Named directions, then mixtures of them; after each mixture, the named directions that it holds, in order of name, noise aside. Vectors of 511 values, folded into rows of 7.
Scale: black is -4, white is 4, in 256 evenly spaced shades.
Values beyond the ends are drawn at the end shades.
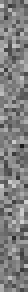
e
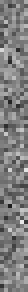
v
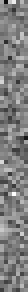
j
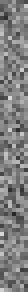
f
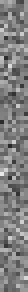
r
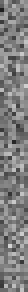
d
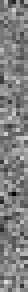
j, v.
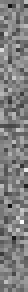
e, f, v.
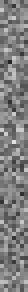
d, v.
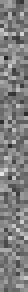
r.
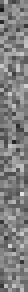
d.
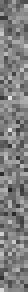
f.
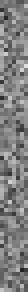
d, e, f.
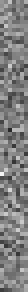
f, r.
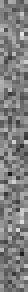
e, j, r.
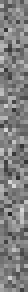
e.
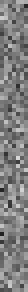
f.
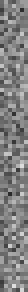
d.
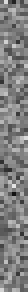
e, j.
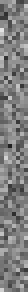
f, r.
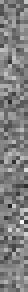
r, v.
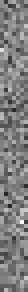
e, j, v.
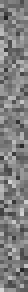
e, f.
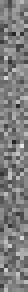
e, r, v.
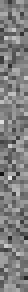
r.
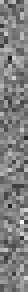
j, r, v.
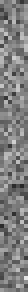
f, r, v.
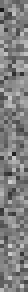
d, e, f.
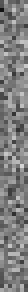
d, f.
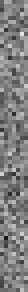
d, r.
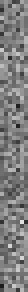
d, v.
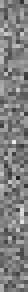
e, r.
